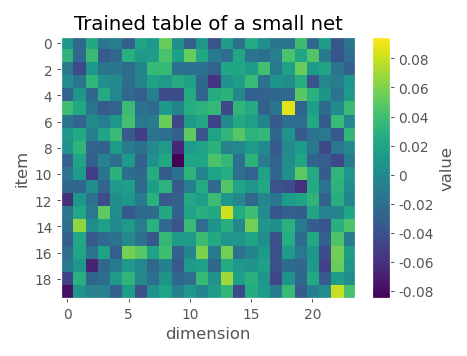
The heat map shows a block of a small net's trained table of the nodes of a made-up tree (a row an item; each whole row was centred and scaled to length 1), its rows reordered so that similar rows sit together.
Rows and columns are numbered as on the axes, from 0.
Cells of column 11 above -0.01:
15
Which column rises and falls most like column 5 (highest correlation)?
11
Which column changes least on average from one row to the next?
17
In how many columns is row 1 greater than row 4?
15
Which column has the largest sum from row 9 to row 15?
13
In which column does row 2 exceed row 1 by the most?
16
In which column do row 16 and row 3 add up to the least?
12
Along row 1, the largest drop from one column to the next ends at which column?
3
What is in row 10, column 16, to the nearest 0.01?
0.02
